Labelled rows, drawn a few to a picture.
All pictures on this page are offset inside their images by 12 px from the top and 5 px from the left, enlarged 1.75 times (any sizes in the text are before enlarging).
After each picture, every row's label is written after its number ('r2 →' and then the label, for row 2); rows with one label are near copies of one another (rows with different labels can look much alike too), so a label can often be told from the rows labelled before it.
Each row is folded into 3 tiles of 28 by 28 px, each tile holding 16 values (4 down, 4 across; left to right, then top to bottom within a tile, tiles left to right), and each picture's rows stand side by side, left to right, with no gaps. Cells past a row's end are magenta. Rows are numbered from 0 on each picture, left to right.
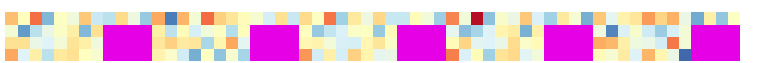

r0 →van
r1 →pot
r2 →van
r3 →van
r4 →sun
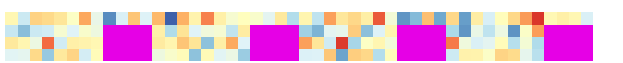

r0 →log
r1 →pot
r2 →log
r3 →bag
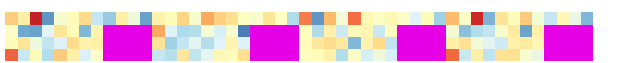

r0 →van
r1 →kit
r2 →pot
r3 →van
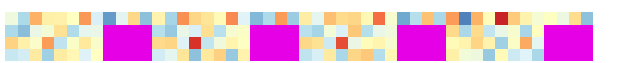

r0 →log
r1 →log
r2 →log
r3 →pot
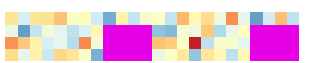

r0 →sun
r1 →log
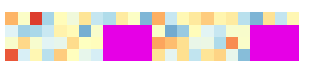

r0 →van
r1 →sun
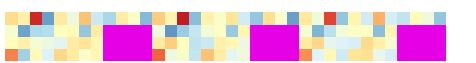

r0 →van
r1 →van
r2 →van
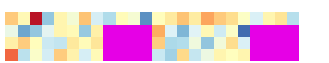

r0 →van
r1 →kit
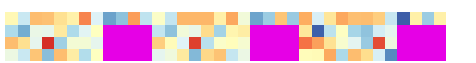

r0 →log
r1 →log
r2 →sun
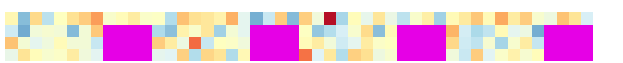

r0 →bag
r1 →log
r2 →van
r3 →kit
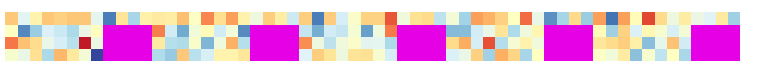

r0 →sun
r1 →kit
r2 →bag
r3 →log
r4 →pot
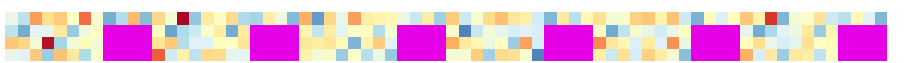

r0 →log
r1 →van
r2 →pot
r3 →sun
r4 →sun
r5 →van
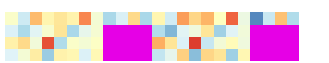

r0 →log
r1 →log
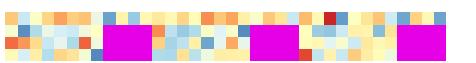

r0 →sun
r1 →kit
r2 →van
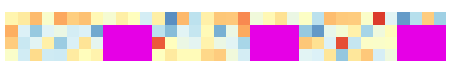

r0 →kit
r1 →bag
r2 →log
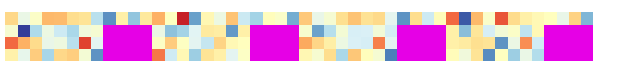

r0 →sun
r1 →van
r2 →sun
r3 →pot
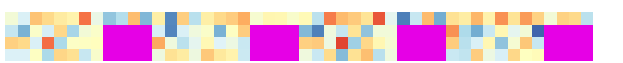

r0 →log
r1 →bag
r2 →log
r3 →kit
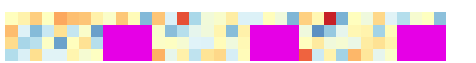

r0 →kit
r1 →van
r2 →van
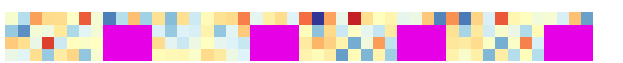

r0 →log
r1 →bag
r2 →pot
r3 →pot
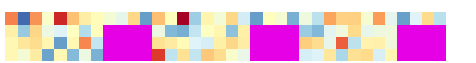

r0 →pot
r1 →van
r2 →log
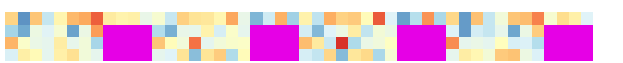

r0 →bag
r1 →log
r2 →log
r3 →bag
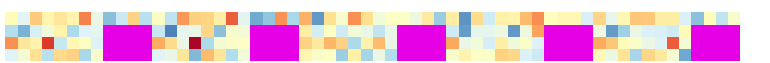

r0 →log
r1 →log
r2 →pot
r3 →bag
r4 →sun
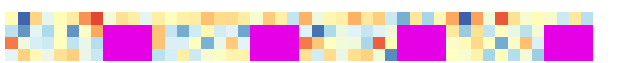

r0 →bag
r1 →kit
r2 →sun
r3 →pot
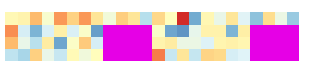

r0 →kit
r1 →van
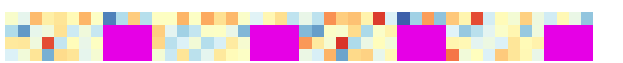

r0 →log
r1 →kit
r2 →log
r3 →van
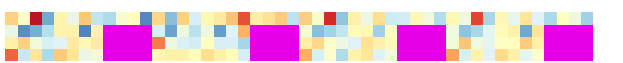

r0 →van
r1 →bag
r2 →van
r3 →van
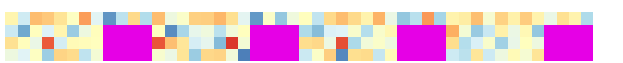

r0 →log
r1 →sun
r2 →log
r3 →kit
